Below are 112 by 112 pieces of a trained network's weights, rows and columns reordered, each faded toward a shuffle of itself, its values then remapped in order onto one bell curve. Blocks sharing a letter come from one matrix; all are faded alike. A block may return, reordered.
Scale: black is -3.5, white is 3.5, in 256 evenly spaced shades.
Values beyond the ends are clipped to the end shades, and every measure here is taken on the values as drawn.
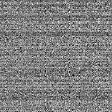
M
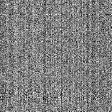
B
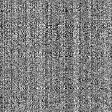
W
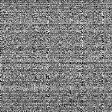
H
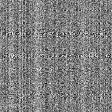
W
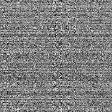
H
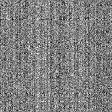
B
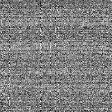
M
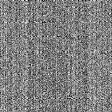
B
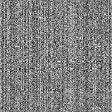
W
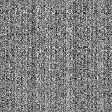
B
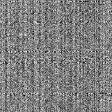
W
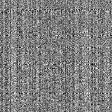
W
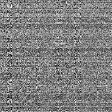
M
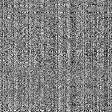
W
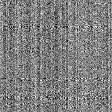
W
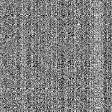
W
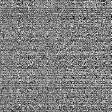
H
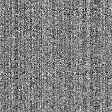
W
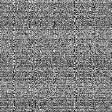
M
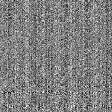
B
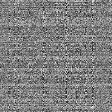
M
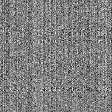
B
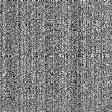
W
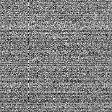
H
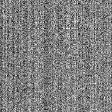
B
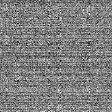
H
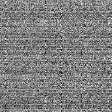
M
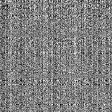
W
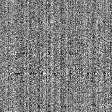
B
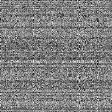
H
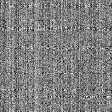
W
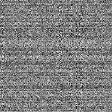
M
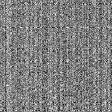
W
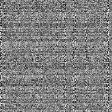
M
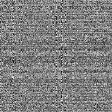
M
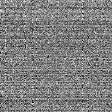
H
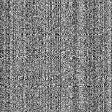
W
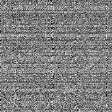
M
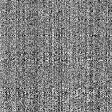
W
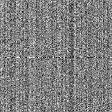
B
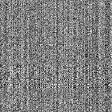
W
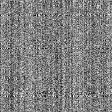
W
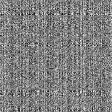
W
